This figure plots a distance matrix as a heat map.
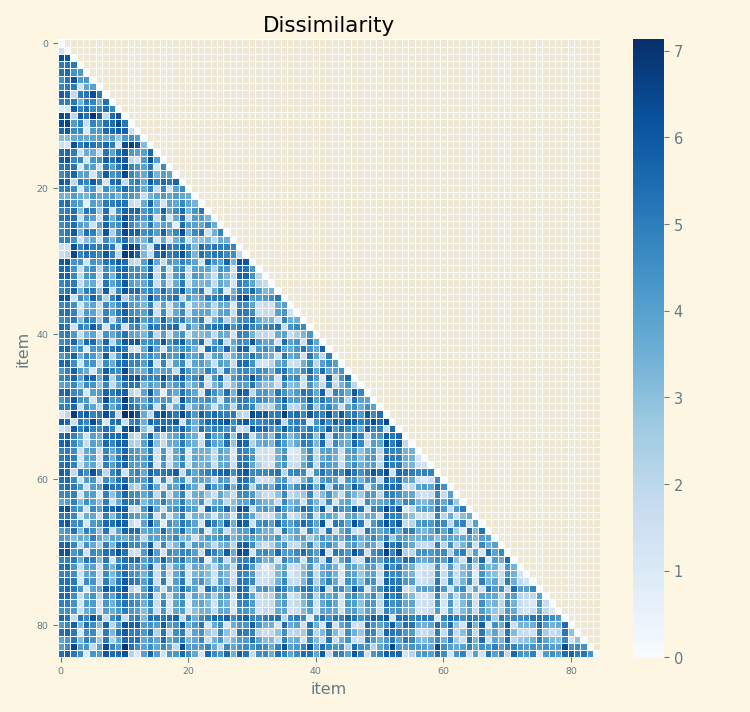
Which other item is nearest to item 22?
4
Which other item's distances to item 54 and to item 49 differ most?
64
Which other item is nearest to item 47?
63
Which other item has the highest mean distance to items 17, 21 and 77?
10
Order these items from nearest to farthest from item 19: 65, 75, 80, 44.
44, 65, 75, 80
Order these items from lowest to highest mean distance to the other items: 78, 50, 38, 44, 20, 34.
78, 20, 44, 50, 38, 34
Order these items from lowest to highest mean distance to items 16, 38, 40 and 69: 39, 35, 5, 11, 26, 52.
26, 11, 5, 35, 39, 52
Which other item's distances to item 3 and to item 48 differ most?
16
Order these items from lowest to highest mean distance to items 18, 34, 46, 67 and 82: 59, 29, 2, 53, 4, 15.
15, 53, 29, 4, 59, 2
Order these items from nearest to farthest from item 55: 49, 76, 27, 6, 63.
27, 76, 6, 49, 63
